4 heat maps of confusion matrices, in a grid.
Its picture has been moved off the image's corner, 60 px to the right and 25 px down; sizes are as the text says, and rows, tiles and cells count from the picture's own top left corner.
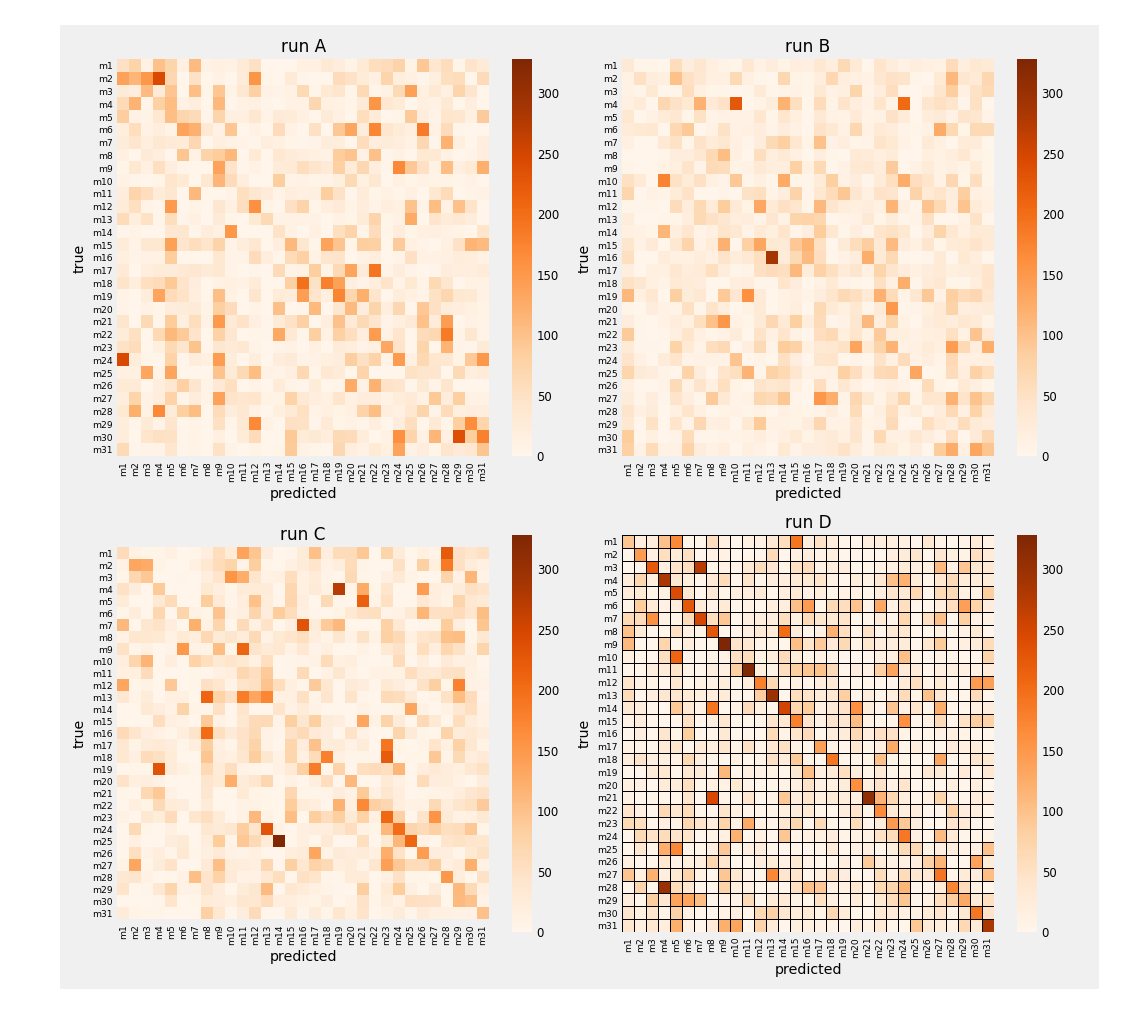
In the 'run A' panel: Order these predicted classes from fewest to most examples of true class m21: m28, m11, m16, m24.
m24, m11, m16, m28
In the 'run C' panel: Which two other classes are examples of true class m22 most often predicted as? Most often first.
m21, m19
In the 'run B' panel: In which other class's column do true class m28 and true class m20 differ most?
m23
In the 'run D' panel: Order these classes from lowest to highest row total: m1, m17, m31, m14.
m17, m1, m31, m14
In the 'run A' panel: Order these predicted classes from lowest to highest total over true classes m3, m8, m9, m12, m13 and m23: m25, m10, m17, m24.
m17, m10, m24, m25
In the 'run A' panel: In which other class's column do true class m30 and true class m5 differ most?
m29
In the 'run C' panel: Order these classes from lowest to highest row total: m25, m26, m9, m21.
m21, m26, m9, m25
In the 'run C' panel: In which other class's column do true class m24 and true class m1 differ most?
m13
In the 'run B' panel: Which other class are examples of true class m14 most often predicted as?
m4
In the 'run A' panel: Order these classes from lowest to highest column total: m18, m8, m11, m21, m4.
m8, m11, m18, m21, m4
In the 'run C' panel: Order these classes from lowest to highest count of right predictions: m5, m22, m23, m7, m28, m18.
m5, m22, m7, m28, m18, m23
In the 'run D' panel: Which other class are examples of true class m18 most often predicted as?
m27
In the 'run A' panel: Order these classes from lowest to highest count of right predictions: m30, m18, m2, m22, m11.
m11, m30, m2, m22, m18
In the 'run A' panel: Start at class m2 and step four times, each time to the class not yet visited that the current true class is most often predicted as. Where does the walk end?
m7
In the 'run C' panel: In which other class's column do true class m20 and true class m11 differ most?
m10
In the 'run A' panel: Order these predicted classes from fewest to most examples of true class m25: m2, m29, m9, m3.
m2, m29, m9, m3
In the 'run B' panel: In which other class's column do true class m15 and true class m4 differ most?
m10
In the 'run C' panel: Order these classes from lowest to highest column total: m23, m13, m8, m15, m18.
m18, m15, m13, m8, m23
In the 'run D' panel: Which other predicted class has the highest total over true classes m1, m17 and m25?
m5
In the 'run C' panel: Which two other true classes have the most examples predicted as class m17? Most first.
m19, m26
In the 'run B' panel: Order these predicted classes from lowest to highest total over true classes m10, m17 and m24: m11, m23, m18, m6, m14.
m11, m6, m23, m18, m14
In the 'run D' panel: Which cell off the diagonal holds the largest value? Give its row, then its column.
m28, m4
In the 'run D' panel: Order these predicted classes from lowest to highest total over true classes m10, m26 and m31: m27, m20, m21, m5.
m20, m21, m27, m5
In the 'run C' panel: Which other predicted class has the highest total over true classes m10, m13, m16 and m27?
m8
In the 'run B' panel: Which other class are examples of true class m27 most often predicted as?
m17
